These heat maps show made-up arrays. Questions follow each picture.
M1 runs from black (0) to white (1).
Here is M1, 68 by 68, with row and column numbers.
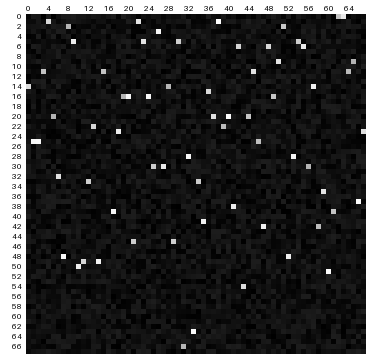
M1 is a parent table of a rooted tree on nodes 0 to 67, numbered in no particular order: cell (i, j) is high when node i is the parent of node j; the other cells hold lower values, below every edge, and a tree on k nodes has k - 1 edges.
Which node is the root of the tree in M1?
16
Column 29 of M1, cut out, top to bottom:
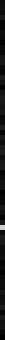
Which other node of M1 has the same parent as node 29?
21
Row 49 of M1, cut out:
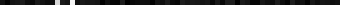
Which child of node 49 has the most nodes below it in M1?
14
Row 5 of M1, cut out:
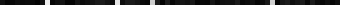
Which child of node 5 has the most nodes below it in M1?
30
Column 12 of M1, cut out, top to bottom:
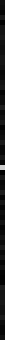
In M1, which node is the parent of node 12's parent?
63
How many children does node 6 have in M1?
3
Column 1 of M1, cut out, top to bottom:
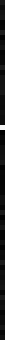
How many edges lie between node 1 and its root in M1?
5
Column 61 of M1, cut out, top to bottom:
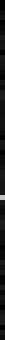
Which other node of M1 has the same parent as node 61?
17
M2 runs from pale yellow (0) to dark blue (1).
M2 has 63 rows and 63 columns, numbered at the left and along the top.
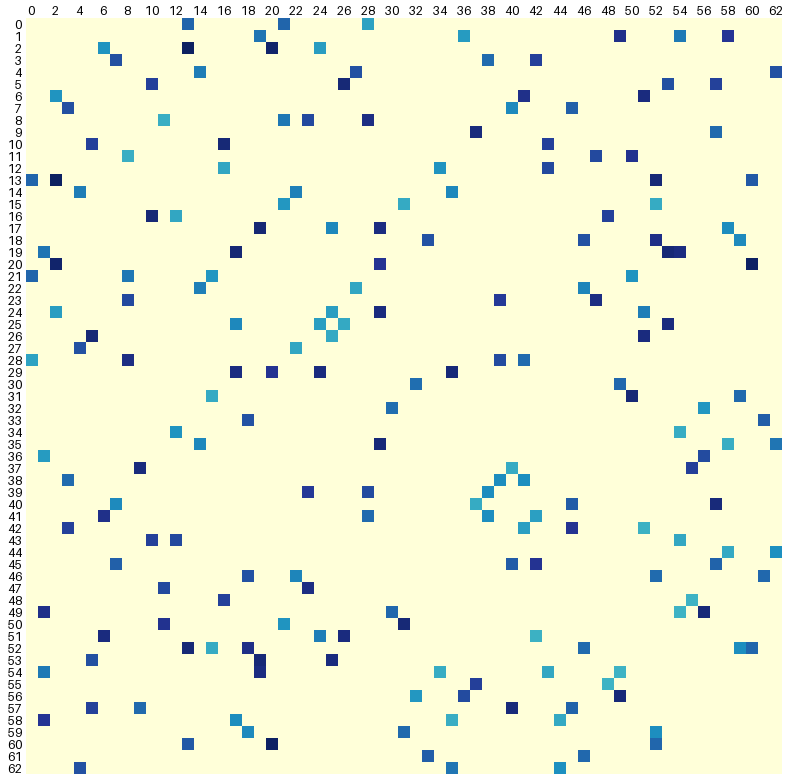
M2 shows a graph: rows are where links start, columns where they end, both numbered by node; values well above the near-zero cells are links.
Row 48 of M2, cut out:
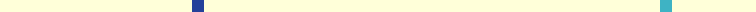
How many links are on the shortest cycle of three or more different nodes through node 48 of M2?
8
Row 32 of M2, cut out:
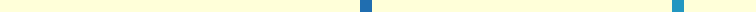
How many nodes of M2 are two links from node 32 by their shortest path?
2
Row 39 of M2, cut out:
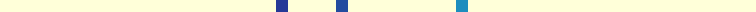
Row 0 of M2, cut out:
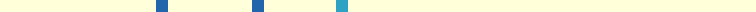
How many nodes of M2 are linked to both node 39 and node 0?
1
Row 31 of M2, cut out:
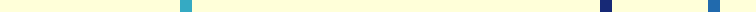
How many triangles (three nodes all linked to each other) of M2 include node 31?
0
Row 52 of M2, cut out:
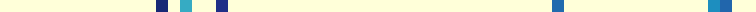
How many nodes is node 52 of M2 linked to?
6
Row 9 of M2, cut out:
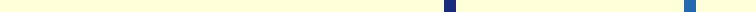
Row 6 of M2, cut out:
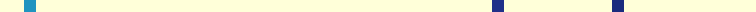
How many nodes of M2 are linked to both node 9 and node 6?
0
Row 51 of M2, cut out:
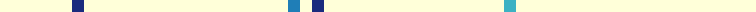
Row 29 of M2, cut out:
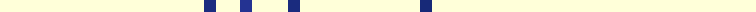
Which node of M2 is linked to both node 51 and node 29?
node 24
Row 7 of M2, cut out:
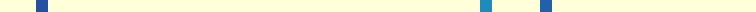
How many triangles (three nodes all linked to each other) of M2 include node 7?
1
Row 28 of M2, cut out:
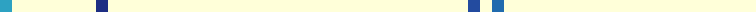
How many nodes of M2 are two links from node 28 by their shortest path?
7
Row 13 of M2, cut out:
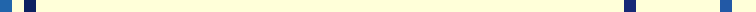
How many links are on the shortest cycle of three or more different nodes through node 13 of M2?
3
